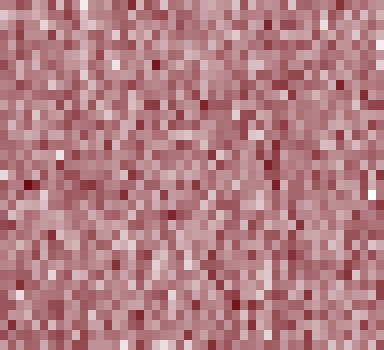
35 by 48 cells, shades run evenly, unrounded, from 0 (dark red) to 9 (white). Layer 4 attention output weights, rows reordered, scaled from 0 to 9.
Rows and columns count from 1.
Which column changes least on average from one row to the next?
19
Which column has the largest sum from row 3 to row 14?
11
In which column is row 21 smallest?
48
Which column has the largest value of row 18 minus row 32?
1
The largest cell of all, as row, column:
20, 47
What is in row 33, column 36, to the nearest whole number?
3
